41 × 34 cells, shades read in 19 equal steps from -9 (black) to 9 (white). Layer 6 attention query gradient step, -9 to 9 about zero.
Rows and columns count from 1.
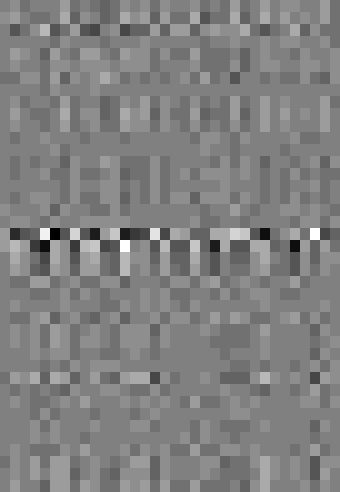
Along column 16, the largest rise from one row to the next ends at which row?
20
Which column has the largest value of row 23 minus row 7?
13
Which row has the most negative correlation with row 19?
12
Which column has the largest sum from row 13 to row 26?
23
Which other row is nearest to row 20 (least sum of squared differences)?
3
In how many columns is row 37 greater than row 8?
4
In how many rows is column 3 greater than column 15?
10
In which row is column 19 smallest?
21
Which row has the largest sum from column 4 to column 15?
32
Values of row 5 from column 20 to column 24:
2 -1 -1 -1 0
